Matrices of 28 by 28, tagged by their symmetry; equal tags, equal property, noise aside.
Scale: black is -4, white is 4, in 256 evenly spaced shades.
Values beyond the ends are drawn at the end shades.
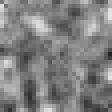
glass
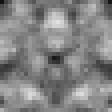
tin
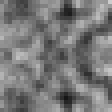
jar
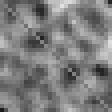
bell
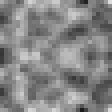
jar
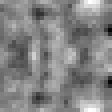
jar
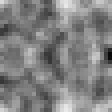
jar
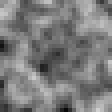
bell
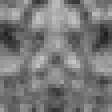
tin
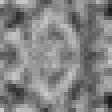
jar
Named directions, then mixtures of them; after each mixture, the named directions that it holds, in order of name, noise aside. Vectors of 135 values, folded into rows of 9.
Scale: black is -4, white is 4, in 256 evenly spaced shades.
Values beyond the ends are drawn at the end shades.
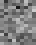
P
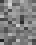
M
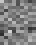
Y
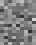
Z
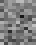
M, Y, Z.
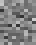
Z.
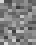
M, P, Y.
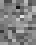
P, Y.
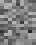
M, Y, Z.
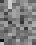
M.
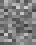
P.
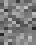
P, Y, Z.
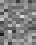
Y, Z.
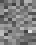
P, Y, Z.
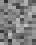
M, P, Y.
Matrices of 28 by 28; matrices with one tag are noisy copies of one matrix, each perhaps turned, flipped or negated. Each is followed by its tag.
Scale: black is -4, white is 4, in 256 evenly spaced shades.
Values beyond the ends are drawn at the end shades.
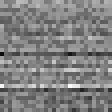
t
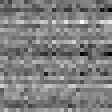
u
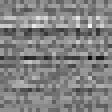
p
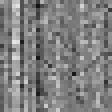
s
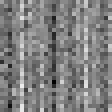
u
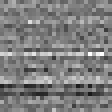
p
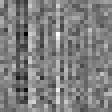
p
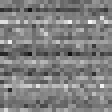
u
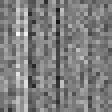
p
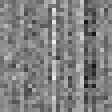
p
